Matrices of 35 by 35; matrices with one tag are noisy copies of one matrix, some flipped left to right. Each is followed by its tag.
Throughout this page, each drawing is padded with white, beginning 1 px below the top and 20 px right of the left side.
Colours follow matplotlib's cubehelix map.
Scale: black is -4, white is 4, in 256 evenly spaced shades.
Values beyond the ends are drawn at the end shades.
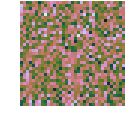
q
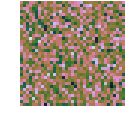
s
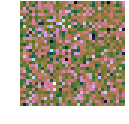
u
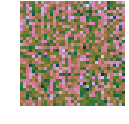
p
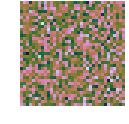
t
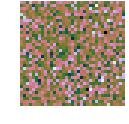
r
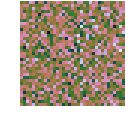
u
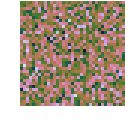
s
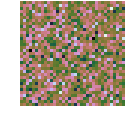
u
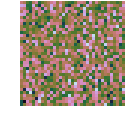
q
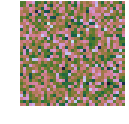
u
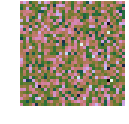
t
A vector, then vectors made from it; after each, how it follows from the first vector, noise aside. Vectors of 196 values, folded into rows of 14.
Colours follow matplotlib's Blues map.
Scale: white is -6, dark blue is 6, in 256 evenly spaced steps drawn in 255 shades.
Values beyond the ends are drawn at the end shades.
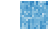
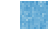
shrunk.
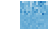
negated, partly zeroed.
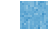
negated, shrunk.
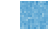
shrunk.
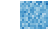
sign-scrambled.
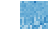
wrapped around, negated, partly zeroed.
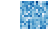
scaled up.
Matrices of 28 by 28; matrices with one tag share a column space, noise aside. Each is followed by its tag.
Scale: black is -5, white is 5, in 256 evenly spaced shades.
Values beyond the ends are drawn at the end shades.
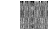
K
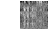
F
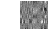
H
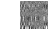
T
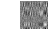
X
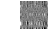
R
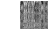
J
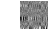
T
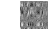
X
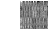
K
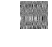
T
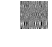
R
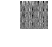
F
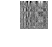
F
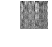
J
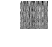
F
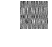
H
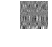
T
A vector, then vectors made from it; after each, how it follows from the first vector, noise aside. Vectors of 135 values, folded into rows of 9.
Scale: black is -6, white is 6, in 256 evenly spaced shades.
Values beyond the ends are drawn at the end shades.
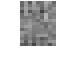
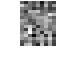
reversed, scaled up.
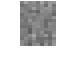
reversed, negated, shrunk.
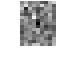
wrapped around, negated, scaled up.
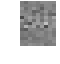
wrapped around, negated, partly zeroed.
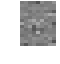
wrapped around, negated, partly zeroed.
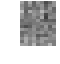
negated.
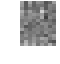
negated.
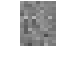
wrapped around, negated, partly zeroed.
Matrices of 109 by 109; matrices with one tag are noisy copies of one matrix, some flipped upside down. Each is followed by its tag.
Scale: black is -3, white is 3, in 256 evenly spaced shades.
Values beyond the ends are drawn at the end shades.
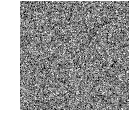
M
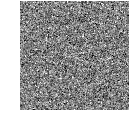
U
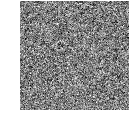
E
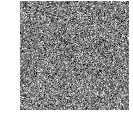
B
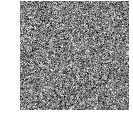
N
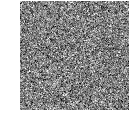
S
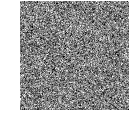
E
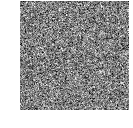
E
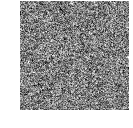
N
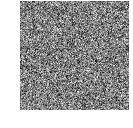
S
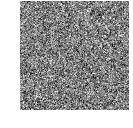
M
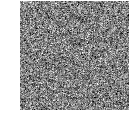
U
